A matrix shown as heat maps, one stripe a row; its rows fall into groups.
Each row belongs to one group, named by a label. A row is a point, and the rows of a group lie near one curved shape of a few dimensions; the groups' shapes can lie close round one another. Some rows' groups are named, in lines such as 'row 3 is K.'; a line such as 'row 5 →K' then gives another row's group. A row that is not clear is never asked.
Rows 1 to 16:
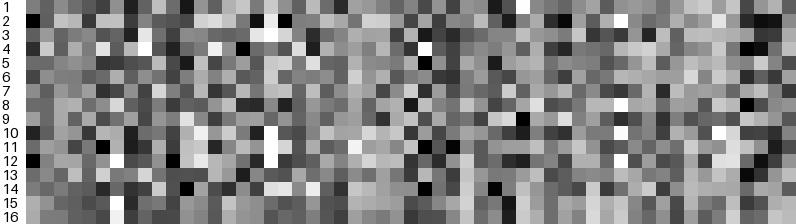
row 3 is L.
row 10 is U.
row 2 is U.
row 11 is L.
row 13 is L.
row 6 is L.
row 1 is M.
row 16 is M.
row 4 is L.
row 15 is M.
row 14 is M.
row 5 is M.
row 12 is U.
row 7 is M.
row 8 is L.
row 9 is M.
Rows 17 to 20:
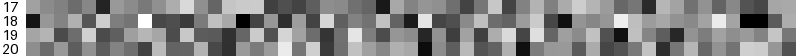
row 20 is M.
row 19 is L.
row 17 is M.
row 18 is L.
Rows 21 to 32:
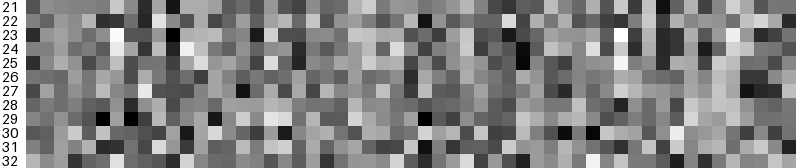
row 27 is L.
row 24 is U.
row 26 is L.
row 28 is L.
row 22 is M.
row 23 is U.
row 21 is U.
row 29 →L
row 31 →M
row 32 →M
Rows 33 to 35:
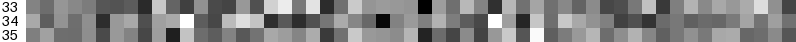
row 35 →L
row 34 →M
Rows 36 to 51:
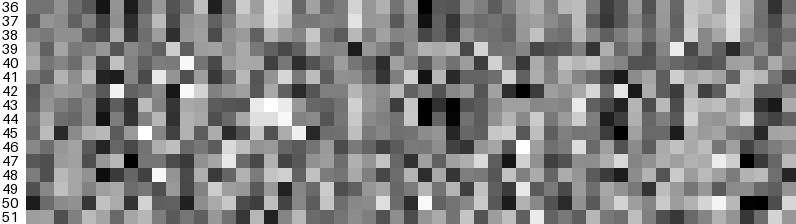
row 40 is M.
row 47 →L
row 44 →L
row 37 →L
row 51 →L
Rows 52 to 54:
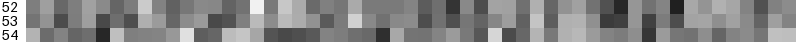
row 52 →L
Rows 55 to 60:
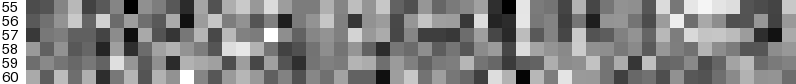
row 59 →U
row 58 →M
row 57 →L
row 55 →L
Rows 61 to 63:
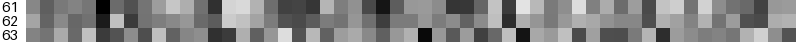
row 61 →M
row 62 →M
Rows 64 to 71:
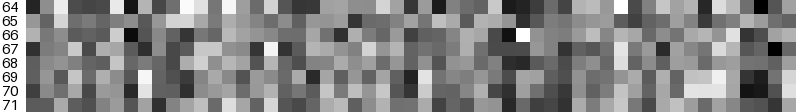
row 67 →U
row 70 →L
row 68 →U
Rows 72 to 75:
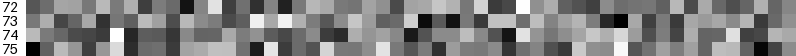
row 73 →L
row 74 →M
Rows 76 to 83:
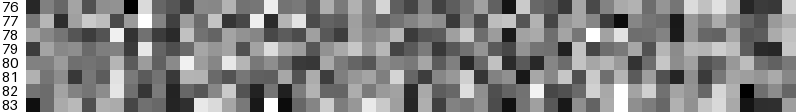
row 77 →L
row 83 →U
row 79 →L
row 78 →M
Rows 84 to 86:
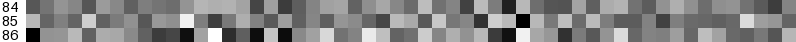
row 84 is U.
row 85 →M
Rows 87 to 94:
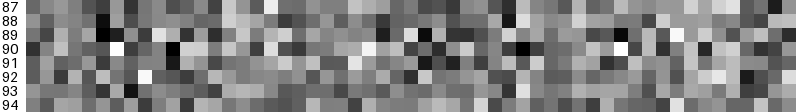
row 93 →M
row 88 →M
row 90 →U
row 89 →M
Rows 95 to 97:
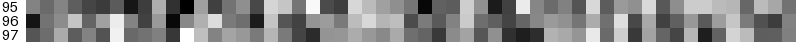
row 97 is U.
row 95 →M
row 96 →U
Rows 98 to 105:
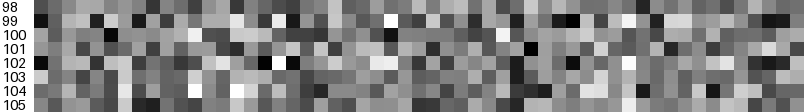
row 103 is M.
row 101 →M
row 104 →U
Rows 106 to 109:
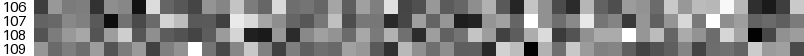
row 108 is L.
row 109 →M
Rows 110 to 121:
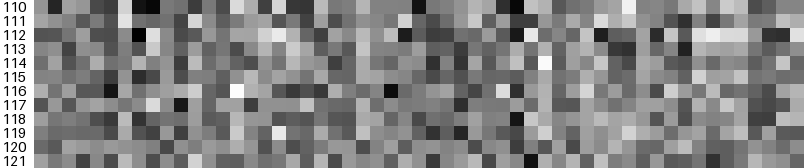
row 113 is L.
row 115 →L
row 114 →L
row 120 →U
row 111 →M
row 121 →M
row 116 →M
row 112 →L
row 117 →L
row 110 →L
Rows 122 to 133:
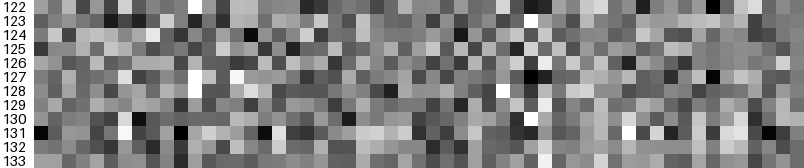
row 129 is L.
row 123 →M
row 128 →M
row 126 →L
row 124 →L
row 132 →L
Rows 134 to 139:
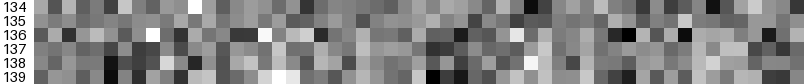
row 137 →L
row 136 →L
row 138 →M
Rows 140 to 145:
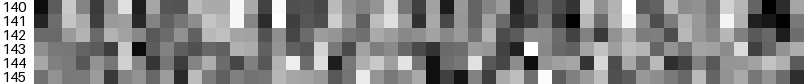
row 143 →M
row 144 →M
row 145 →L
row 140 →U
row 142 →U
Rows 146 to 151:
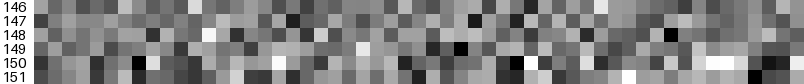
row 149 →L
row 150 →L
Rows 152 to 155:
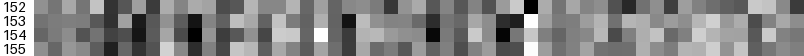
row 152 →M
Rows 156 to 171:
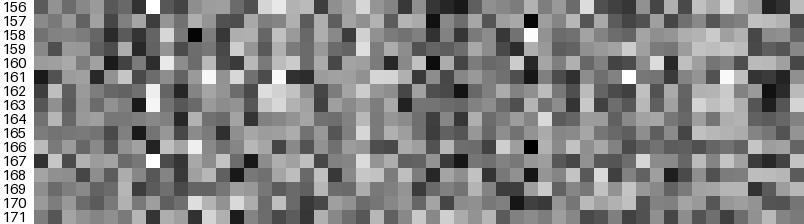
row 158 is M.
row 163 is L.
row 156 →L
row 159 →L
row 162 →L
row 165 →L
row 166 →M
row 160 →M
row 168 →M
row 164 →L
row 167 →L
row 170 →U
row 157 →M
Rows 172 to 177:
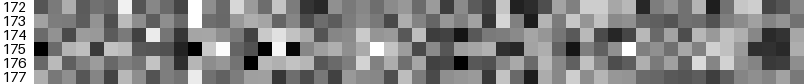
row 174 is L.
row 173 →M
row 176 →L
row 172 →U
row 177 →M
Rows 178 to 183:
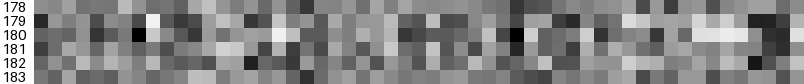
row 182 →L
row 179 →L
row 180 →L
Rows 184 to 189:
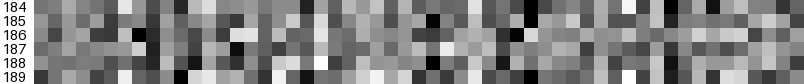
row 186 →L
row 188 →M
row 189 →U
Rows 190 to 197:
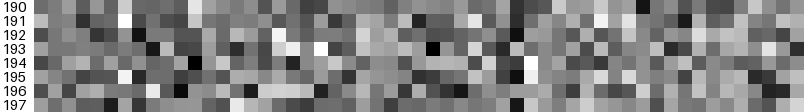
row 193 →M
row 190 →U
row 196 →L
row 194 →U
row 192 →L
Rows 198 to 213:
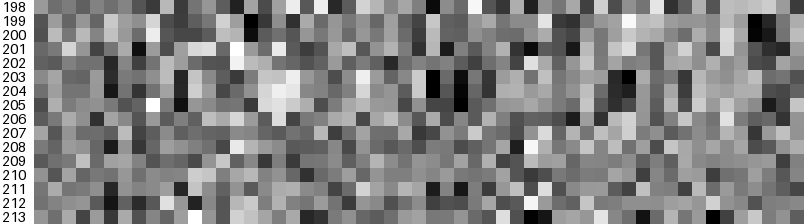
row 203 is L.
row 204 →L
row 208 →M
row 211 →L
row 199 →L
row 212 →M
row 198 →M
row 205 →L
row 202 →M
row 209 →U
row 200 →L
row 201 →U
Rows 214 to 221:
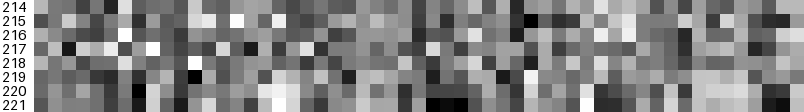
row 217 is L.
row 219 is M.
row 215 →U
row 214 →M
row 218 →M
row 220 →L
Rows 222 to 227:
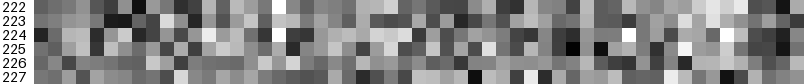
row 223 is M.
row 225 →U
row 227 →U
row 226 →L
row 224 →U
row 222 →L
